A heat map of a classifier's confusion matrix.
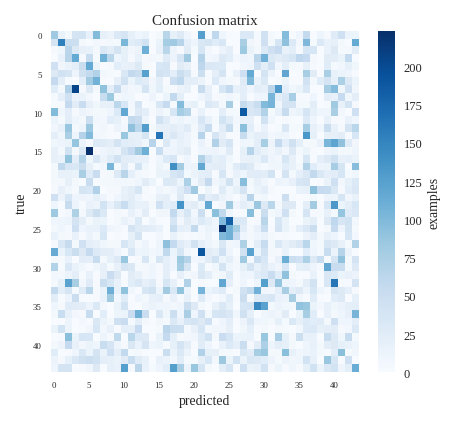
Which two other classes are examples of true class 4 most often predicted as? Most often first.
5, 21
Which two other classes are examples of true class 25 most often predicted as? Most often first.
24, 26
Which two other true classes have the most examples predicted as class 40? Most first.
32, 22
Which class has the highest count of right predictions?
1
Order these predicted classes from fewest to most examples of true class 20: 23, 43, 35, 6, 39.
23, 35, 43, 39, 6
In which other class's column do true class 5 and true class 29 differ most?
28
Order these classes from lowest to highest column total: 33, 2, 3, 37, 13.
37, 13, 3, 33, 2
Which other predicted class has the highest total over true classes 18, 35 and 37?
29
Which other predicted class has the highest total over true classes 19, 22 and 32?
40
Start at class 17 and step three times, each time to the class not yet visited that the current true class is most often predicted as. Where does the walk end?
0
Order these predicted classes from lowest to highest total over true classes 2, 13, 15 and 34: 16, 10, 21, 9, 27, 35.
35, 9, 16, 21, 10, 27
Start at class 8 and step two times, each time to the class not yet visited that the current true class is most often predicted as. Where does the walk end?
33
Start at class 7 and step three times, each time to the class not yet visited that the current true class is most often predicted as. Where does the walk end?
39
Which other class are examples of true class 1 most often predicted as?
43
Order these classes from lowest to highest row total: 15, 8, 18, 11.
11, 8, 18, 15
